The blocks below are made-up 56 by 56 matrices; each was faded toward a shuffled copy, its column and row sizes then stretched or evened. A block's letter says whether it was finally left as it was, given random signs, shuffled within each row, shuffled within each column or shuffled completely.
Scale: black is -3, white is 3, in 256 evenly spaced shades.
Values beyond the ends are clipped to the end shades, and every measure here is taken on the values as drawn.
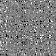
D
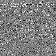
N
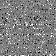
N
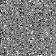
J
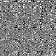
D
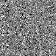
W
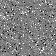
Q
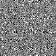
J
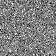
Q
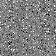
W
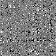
J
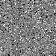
Q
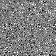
N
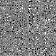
J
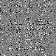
J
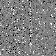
W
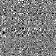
D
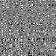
D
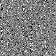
W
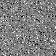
N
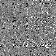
J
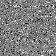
N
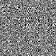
D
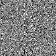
W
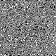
N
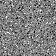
Q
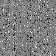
W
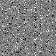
W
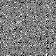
J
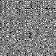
D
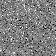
Q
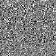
J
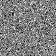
Q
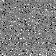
N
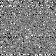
N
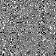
J
